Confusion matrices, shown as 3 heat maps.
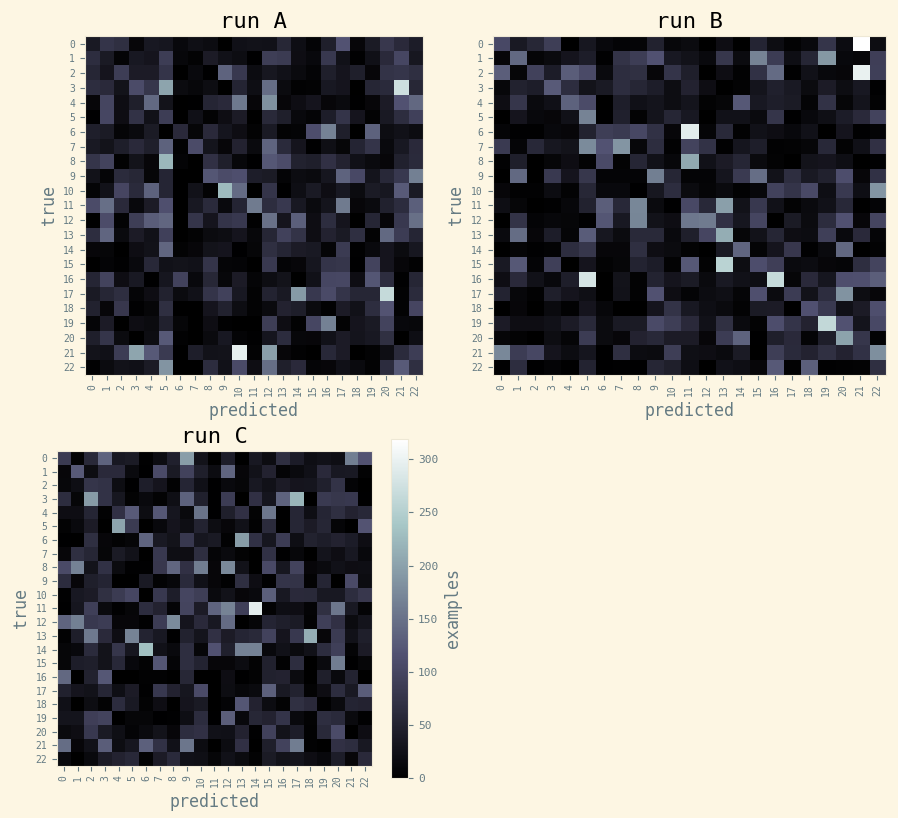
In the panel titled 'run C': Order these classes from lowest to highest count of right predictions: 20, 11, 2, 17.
17, 2, 20, 11
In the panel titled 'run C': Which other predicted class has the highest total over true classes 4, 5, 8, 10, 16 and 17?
15
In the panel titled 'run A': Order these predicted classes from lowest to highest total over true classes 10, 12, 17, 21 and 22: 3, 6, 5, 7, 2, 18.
6, 18, 7, 2, 3, 5
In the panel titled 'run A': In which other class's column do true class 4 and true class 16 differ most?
12
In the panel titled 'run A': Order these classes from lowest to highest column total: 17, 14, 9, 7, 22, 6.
6, 7, 14, 9, 17, 22
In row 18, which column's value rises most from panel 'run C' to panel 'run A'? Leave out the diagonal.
20
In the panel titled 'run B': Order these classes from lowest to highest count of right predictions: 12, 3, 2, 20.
2, 3, 12, 20
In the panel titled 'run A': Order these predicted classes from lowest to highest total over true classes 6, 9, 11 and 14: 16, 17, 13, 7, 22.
7, 13, 16, 22, 17
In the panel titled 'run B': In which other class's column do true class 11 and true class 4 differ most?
13
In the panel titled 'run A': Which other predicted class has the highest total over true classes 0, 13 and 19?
20
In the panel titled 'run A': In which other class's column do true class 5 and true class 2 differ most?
9
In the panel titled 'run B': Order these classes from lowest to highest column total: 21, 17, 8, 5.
17, 8, 21, 5
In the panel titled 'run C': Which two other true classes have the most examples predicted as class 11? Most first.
14, 13
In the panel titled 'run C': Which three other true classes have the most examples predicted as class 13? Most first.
6, 14, 18
